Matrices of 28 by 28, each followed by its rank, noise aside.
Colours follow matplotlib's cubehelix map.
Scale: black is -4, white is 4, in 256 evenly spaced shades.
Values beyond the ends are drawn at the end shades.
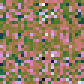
five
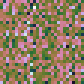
five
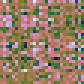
four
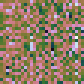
five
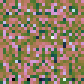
five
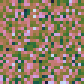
seven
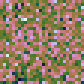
seven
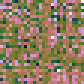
five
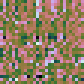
five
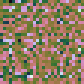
four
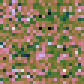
five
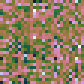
five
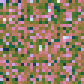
five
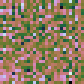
six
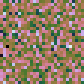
seven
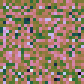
six
